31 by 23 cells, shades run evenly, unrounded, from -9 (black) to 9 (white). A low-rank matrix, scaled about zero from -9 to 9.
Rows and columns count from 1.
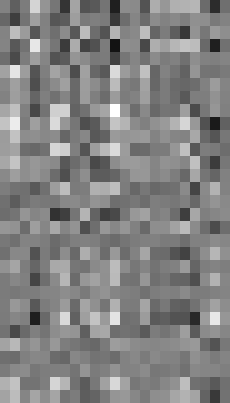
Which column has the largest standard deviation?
12
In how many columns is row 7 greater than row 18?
10
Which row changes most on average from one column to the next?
4
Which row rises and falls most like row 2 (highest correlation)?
5
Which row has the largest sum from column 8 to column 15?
25
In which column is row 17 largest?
9
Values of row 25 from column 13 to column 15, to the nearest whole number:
-1 -1 2
